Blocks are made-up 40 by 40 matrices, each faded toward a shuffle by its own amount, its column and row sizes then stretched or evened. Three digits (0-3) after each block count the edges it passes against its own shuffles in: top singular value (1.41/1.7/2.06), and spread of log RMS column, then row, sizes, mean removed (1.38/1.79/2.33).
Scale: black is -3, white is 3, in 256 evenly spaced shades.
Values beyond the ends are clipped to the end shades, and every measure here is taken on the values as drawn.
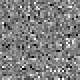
1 1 1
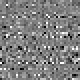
2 0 3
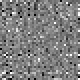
2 2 1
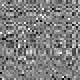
3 0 1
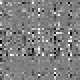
1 3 3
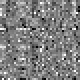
2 1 1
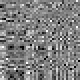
3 0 2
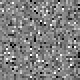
0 1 0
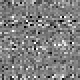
1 1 3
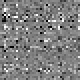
0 2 3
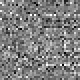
2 0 2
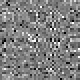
3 1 1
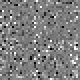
1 1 1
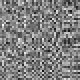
3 2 0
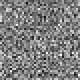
2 0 1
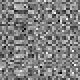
3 0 1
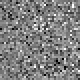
0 0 0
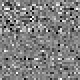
2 0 3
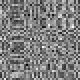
3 0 0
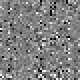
1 2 1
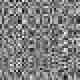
3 2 1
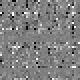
1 2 3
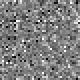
1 0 1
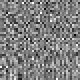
3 0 1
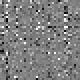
2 3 1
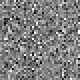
1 2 0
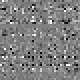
0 2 3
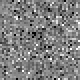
0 0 0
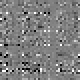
1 3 3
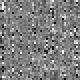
0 3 0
